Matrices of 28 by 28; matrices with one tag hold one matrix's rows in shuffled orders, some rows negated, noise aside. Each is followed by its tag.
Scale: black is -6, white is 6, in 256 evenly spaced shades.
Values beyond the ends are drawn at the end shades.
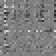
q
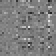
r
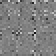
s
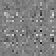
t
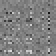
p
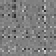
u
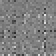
u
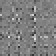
s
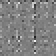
s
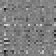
q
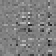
r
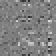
r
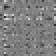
q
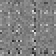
s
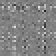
u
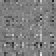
t
